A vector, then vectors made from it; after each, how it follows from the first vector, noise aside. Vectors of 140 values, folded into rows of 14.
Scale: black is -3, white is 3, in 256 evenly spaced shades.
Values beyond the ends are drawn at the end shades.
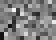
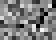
reversed.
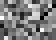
reversed.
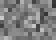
reversed, shrunk.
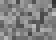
reversed, shrunk.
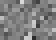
wrapped around, negated, partly zeroed.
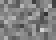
reversed, shrunk.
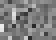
wrapped around, negated, partly zeroed.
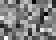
reversed.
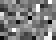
wrapped around, negated.
